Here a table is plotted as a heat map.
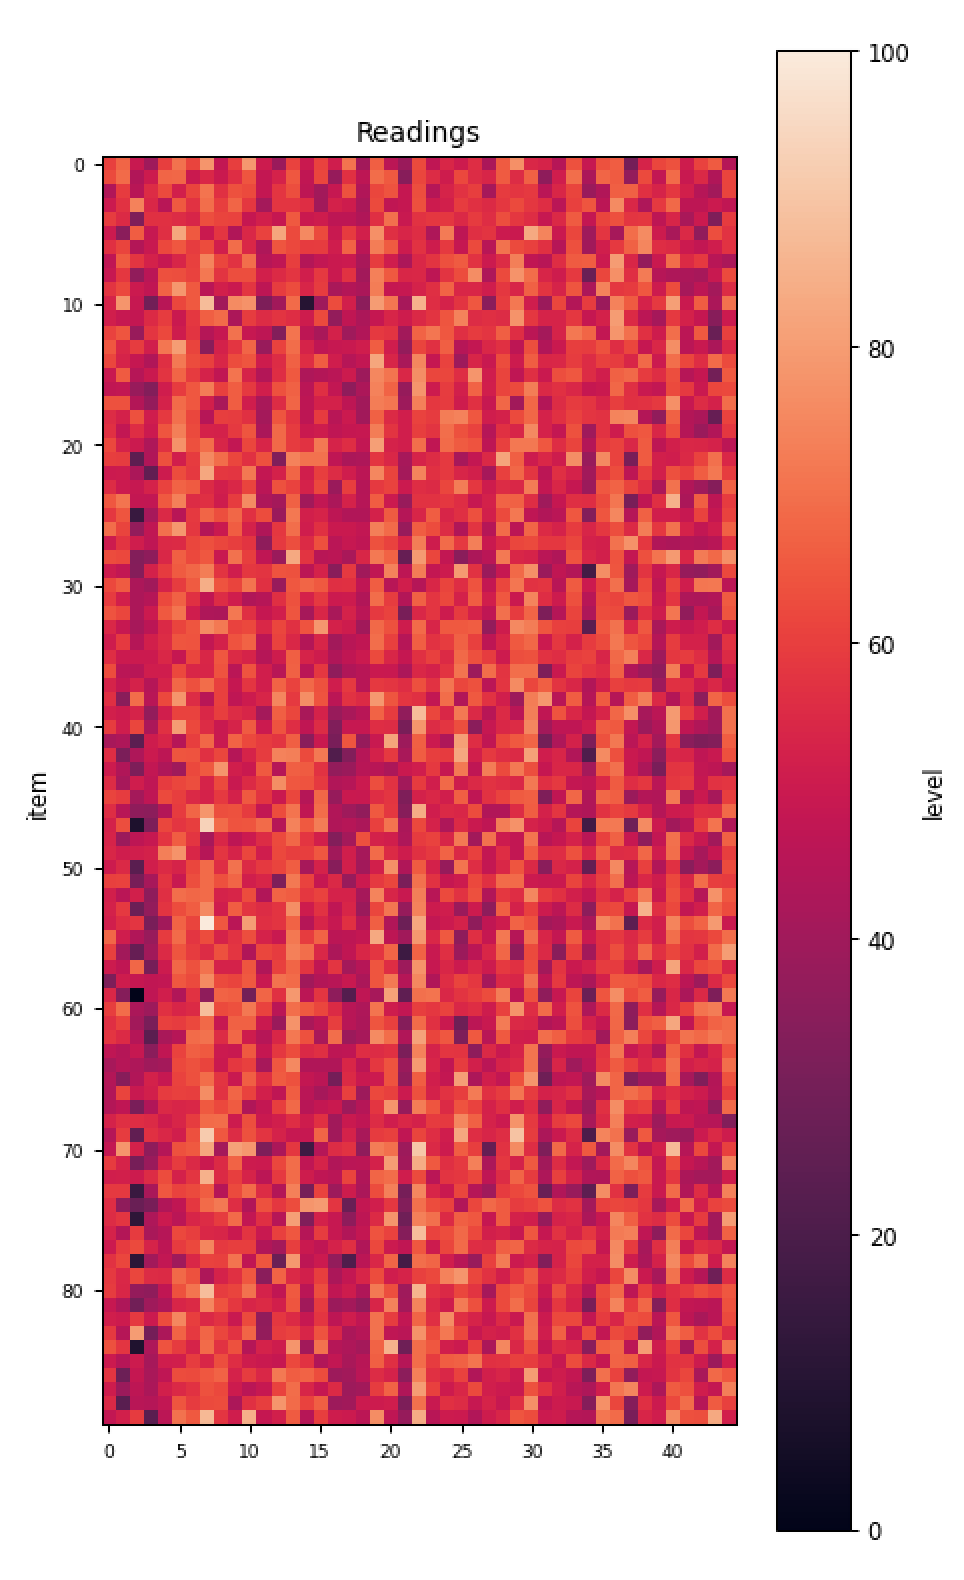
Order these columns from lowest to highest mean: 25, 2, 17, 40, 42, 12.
2, 17, 42, 12, 25, 40
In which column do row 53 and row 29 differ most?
25
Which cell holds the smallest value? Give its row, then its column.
59, 2
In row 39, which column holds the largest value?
22
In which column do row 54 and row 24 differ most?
7
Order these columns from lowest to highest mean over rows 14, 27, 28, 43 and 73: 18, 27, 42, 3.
3, 18, 27, 42
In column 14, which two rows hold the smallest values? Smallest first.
10, 70
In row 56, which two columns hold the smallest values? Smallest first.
21, 2
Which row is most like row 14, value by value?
55
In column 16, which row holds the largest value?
62
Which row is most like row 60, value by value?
30
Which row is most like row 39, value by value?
76
